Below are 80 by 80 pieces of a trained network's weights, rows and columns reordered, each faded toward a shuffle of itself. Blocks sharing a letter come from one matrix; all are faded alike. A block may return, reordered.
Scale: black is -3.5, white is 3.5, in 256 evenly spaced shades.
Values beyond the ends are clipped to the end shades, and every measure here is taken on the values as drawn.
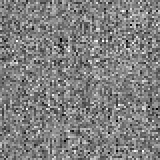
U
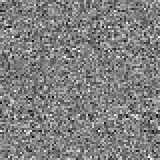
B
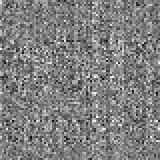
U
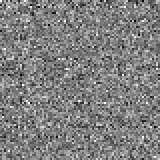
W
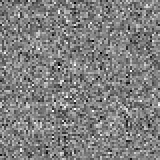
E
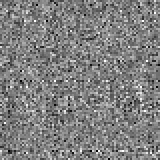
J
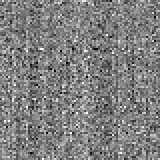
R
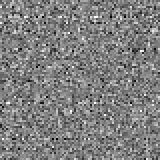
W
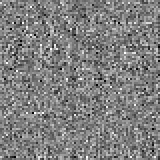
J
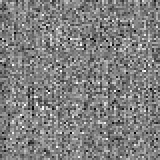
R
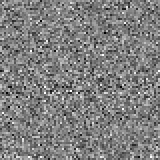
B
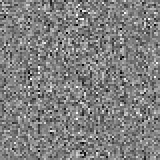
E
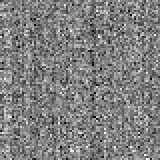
U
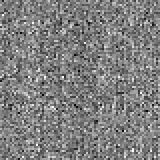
U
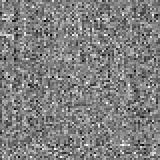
J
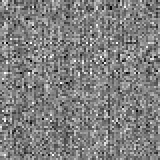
R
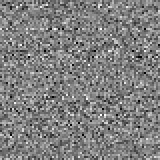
W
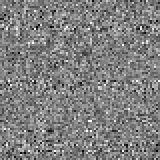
W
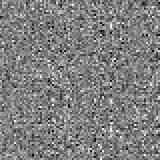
E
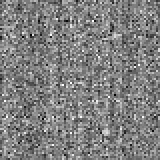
U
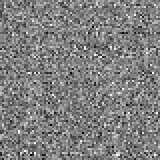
W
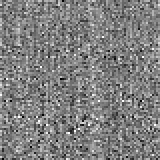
R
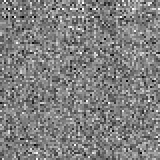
J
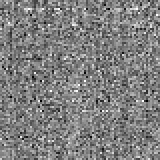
J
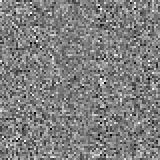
E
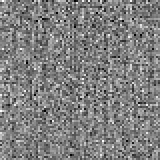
U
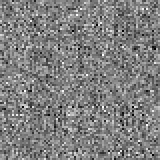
J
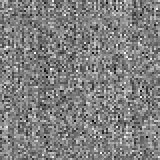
U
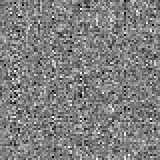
E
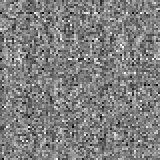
J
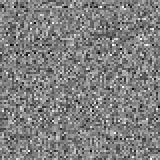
W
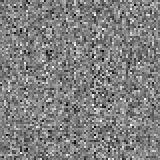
E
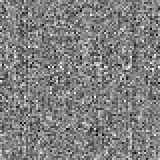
J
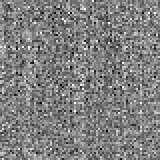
R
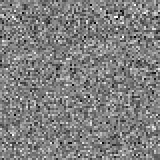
B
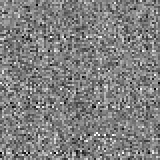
J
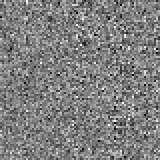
E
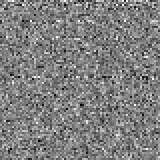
W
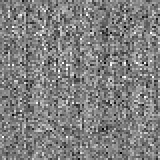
R
